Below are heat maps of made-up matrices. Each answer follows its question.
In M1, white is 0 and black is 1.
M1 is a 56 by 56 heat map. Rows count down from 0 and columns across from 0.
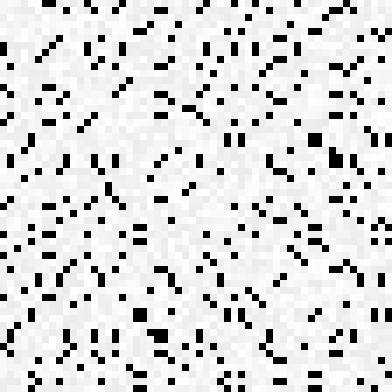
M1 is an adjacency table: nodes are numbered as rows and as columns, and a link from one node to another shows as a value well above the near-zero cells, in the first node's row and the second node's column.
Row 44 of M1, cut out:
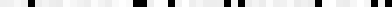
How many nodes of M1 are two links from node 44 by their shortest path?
8
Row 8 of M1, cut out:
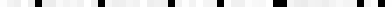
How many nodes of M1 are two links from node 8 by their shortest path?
1
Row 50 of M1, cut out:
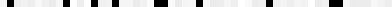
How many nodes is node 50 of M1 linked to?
10
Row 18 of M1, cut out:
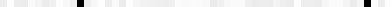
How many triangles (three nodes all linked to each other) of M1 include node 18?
1
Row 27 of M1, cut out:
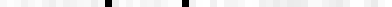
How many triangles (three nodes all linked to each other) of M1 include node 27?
1
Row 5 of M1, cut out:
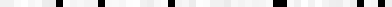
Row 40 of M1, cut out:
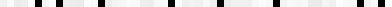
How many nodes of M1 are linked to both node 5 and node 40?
6
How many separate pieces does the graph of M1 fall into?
3
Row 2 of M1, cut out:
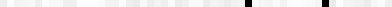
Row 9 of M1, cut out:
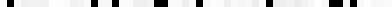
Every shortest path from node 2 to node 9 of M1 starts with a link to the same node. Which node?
node 35
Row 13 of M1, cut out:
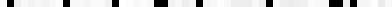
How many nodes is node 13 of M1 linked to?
10
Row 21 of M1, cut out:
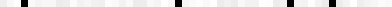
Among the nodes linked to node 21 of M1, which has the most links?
node 47
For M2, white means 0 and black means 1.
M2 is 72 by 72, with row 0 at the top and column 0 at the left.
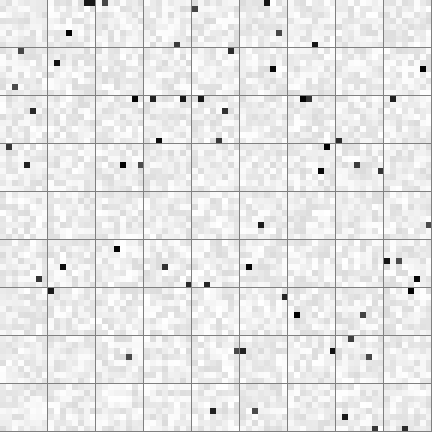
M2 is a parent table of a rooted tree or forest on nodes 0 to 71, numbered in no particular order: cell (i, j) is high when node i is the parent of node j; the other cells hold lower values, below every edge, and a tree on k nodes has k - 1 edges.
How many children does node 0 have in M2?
4
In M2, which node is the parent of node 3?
8
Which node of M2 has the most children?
16
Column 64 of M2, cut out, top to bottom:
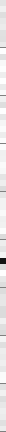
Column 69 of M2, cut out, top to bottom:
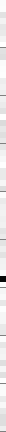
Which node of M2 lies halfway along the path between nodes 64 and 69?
18
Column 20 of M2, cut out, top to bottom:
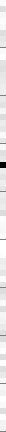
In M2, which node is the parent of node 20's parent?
44
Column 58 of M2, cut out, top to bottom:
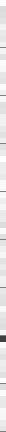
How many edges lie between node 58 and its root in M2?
5
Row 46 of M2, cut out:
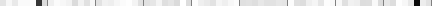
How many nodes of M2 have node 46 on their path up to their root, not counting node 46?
3
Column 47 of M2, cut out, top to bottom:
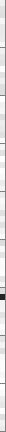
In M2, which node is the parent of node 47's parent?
52
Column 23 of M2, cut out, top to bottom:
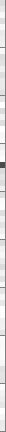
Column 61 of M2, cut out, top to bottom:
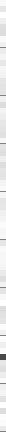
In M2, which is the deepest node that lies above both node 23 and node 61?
27
